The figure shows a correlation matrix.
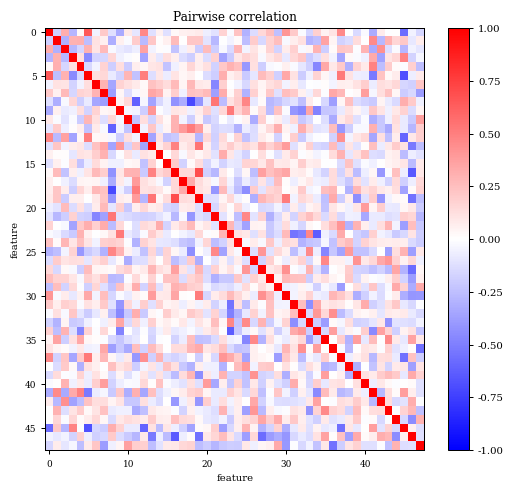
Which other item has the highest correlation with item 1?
41
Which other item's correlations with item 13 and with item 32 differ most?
9
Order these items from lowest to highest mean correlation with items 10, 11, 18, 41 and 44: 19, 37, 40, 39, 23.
37, 23, 40, 39, 19
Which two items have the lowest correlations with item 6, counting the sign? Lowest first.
21, 8
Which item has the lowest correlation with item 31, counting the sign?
23
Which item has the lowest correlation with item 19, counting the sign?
46
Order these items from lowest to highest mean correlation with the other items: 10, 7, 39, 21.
21, 10, 39, 7
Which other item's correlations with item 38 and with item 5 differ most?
45
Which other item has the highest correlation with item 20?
40
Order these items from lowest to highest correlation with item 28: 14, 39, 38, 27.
39, 14, 27, 38
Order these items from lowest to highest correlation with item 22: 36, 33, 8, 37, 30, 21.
8, 21, 33, 30, 36, 37
